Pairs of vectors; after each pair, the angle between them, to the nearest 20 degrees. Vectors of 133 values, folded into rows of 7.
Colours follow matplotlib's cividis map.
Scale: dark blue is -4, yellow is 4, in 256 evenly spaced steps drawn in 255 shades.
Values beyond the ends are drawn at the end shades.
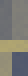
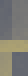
20 degrees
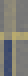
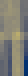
60 degrees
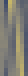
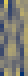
140 degrees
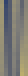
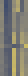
40 degrees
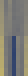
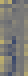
40 degrees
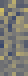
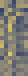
160 degrees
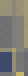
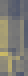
140 degrees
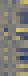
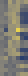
40 degrees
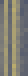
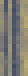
160 degrees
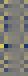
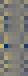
20 degrees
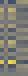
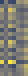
20 degrees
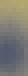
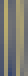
80 degrees
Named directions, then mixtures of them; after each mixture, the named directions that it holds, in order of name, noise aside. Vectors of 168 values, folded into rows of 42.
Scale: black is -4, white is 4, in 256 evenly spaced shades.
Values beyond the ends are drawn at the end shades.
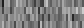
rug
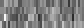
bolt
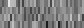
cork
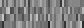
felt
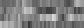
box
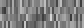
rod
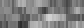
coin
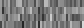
coin, rod, rug.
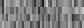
rug.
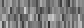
bolt, box, felt.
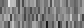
cork.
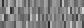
felt, rug.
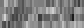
bolt, box.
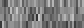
bolt, cork.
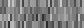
cork, rod.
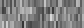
box, rod, rug.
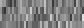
cork, rod.
